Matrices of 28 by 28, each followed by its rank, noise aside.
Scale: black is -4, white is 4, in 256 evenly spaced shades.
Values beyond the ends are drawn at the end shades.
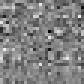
five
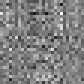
four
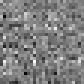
four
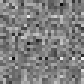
six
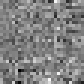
six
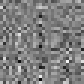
four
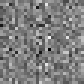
six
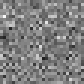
six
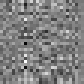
three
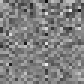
four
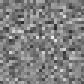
six
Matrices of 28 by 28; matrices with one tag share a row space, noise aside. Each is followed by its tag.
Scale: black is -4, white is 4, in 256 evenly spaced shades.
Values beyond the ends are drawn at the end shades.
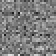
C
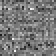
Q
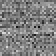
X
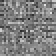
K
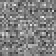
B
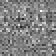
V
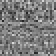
Q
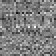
X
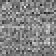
X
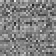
V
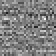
B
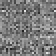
X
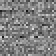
Q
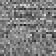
V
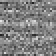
K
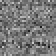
C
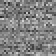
K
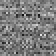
X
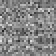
Q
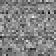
Q
